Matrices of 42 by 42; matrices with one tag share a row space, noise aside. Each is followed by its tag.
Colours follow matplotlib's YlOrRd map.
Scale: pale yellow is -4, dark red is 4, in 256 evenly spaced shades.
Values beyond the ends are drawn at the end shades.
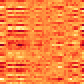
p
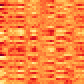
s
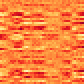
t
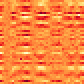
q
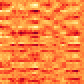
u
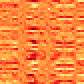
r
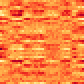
t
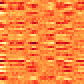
s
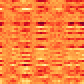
q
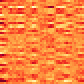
s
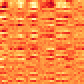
s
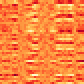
r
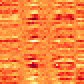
r
